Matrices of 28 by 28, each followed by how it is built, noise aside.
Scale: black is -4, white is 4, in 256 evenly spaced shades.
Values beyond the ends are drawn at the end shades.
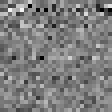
uneven rows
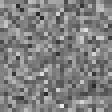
noise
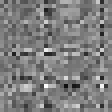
low rank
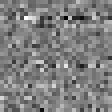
uneven rows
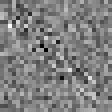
banded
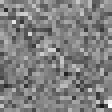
banded
